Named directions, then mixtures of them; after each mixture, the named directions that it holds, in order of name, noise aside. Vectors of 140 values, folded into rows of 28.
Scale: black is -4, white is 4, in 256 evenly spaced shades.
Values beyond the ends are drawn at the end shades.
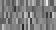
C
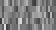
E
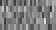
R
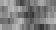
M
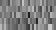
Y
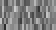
C, E.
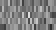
C, Y.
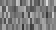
C, E, R.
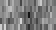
E, M, Y.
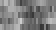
M.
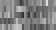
C, M, R.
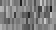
M, R, Y.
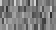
E, R.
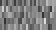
R.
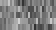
M, Y.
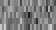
E, M, Y.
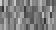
M, R.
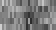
M, Y.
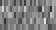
R.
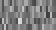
E.
